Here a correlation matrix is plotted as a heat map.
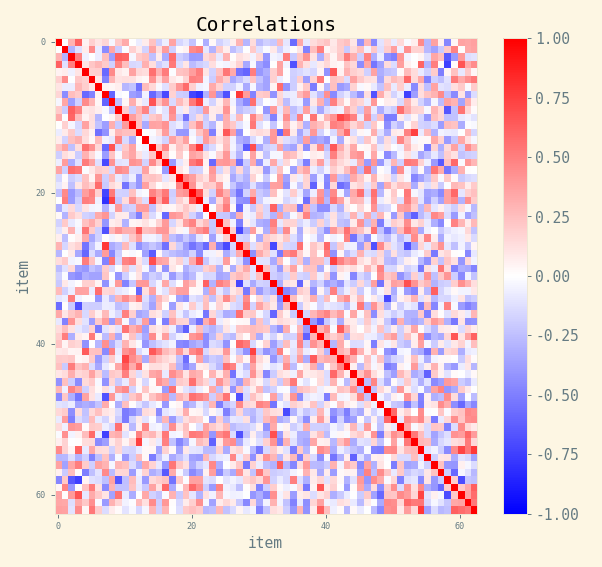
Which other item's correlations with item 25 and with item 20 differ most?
43
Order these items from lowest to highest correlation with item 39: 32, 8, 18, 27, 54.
32, 18, 27, 8, 54
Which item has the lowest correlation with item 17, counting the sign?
58
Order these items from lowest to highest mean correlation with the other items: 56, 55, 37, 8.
55, 37, 56, 8
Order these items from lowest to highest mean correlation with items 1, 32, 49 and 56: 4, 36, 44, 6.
36, 44, 4, 6
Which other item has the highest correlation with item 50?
49
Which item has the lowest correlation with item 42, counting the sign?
19
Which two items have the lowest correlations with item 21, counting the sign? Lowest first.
7, 37
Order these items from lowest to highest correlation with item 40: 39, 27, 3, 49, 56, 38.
56, 49, 3, 39, 38, 27
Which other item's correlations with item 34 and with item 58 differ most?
2
